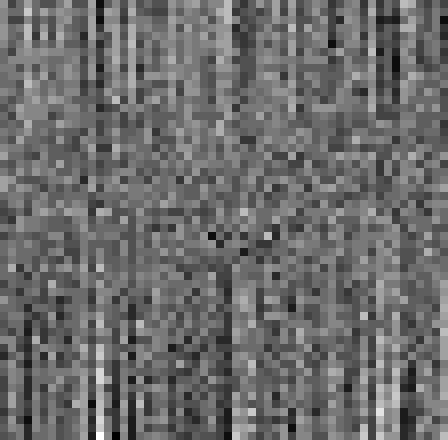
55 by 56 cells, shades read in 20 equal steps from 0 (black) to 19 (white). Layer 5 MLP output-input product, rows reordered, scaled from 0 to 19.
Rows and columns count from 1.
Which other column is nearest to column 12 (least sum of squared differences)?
15
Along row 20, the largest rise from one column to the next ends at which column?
37
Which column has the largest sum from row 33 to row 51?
13
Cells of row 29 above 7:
31
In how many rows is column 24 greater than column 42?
22
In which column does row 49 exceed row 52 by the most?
53
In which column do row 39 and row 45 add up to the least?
17
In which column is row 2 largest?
4
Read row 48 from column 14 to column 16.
12 4 9
